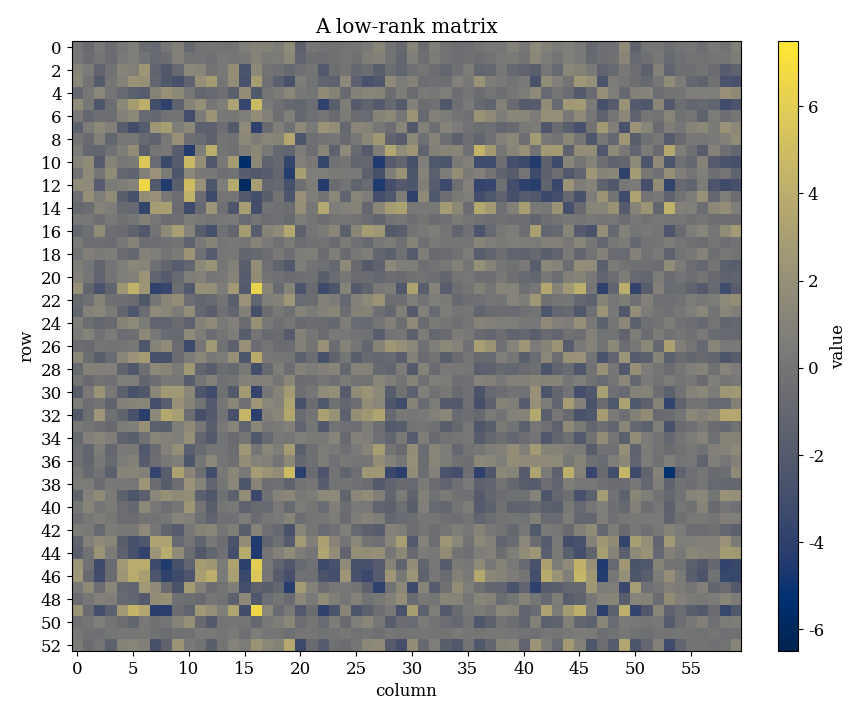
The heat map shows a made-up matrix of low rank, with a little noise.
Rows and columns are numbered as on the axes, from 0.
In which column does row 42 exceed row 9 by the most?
10
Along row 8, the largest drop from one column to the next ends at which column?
20
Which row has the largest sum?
14
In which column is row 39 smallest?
16
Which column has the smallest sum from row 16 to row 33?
53
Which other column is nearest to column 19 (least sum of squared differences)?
41
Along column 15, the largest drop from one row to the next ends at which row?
45
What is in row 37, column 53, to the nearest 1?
-5
